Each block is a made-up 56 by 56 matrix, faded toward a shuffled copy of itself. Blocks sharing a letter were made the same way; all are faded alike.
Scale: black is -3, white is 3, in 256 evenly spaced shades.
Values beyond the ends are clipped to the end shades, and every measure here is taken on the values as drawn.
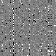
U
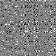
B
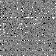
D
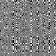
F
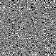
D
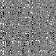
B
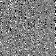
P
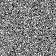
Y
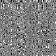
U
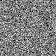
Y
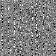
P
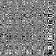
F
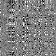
U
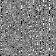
P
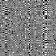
F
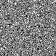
Y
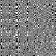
F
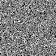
Y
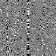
U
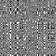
F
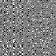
U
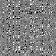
U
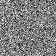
Y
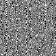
P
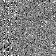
P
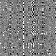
F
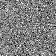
Y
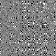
B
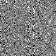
P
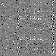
B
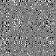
B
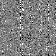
P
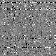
D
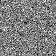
Y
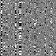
F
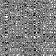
U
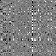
F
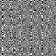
F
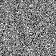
Y
